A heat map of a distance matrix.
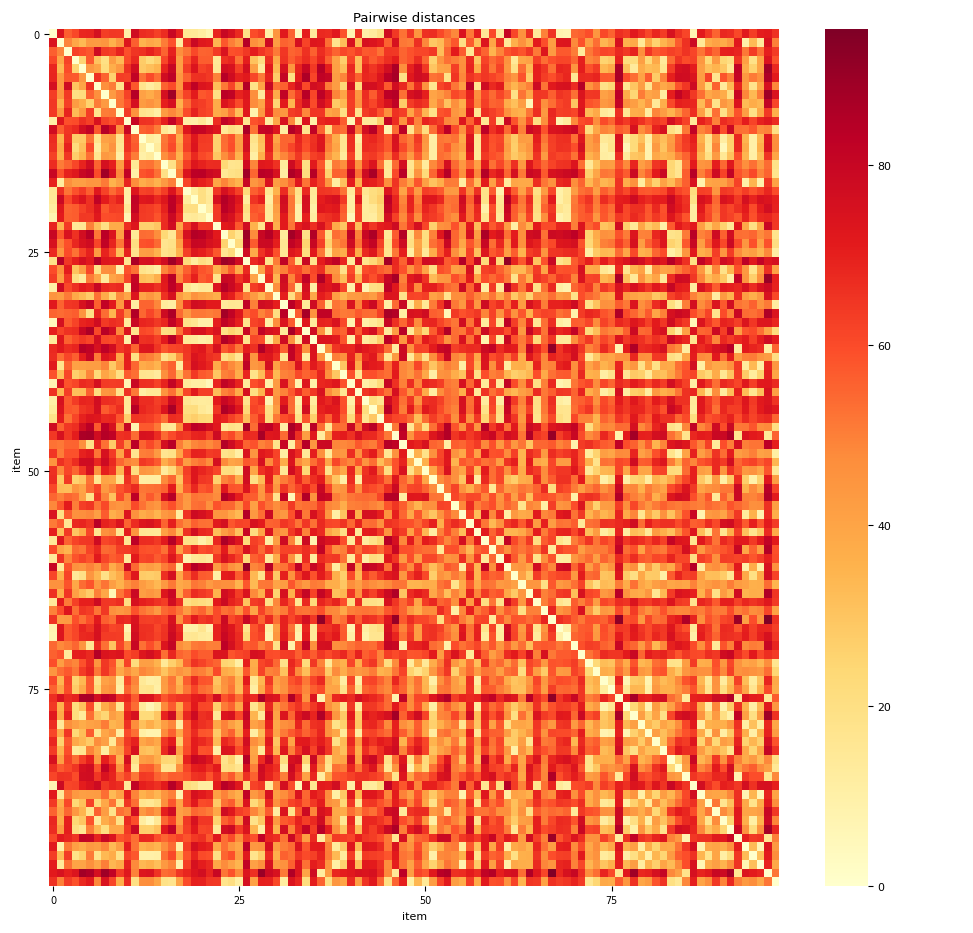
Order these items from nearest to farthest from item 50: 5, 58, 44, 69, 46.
44, 46, 69, 58, 5
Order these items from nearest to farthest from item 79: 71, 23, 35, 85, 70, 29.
70, 23, 71, 85, 35, 29
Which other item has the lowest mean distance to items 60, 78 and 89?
30
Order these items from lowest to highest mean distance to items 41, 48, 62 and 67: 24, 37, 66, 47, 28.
28, 37, 24, 66, 47
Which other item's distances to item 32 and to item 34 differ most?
53
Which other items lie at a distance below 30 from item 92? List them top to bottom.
36, 46, 76, 85, 96
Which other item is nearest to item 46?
76
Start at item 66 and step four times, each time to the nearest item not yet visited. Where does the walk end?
49
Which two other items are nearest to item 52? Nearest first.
59, 67
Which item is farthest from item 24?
26
